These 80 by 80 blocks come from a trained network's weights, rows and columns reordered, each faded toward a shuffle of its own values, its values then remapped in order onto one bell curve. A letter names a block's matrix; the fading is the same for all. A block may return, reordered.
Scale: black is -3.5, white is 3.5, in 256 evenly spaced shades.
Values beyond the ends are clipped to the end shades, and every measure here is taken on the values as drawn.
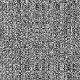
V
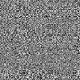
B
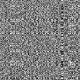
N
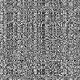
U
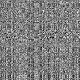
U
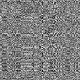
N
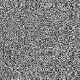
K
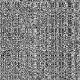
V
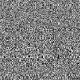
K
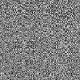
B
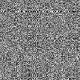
K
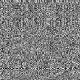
K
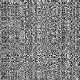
U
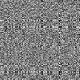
N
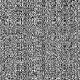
U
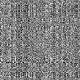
U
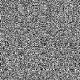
K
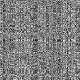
U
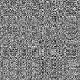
B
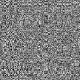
B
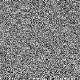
K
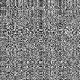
V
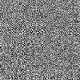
B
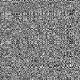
N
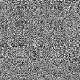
B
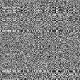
N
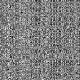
V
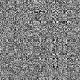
B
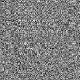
K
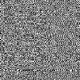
B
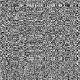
N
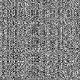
U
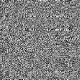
K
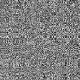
B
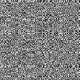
N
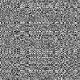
N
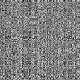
U
